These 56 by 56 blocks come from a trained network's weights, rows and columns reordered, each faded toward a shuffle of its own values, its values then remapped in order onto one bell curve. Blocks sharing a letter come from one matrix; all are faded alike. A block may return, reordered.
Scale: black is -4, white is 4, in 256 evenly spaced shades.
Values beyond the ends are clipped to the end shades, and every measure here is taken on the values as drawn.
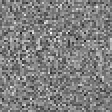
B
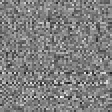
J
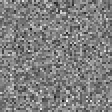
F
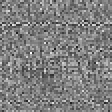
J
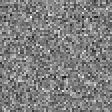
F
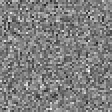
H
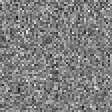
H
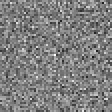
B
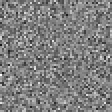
H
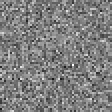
F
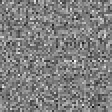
H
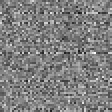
J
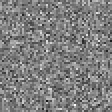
H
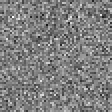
F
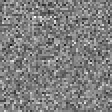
B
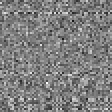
J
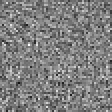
B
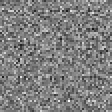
B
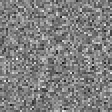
B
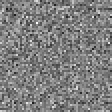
F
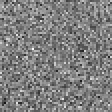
F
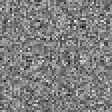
B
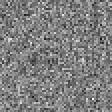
F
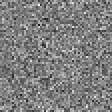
H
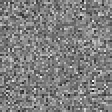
H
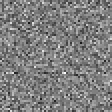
F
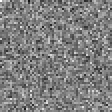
B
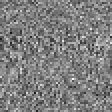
B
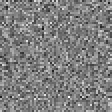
B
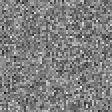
F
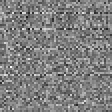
J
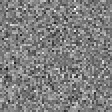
H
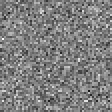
F
